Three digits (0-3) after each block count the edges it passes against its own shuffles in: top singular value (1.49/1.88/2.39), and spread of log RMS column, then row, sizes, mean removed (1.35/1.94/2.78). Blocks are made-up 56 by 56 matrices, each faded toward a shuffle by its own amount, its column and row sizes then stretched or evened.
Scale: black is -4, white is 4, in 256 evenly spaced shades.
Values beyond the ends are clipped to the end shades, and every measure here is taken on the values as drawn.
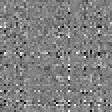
2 2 2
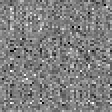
2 1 1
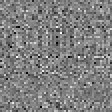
2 0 2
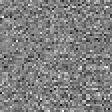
2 0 1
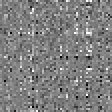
1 3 2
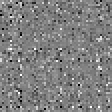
0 2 2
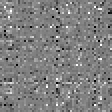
2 2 2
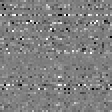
1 0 3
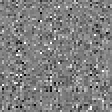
2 2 1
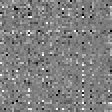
1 2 2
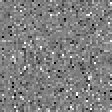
0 1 0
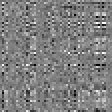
3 3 2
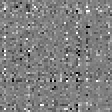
1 2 2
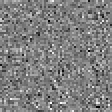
1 1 1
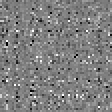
0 2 2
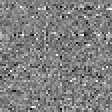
1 0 2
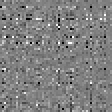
2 2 2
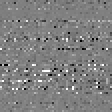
0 0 3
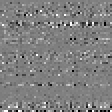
2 0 3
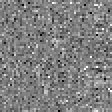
1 0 0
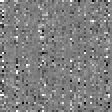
0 3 1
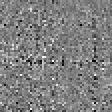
0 2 2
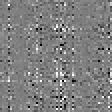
2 3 2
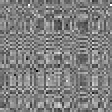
3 2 1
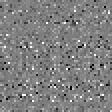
1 0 2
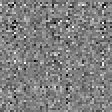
0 2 2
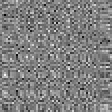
3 2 0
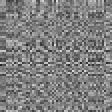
3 0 3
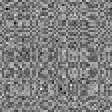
3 0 0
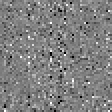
0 2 1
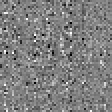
0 2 1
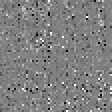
0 2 1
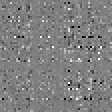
0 2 2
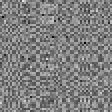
3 0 0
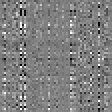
3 3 1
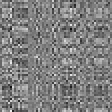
3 3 1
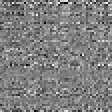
2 0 3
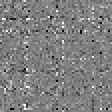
0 2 2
